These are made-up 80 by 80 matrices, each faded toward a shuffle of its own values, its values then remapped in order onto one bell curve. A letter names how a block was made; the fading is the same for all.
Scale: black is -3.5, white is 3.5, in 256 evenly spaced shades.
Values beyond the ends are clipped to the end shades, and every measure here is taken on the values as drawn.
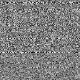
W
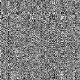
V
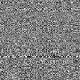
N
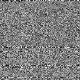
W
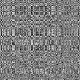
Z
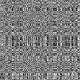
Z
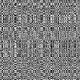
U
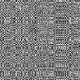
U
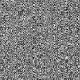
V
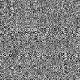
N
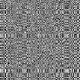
U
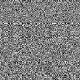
N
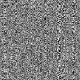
V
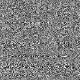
W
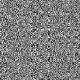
V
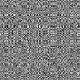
Z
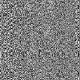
V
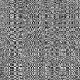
Z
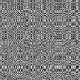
U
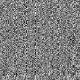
V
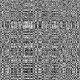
Z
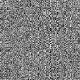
V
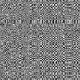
U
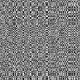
U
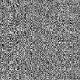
V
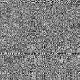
N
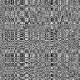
U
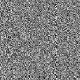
V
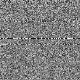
W
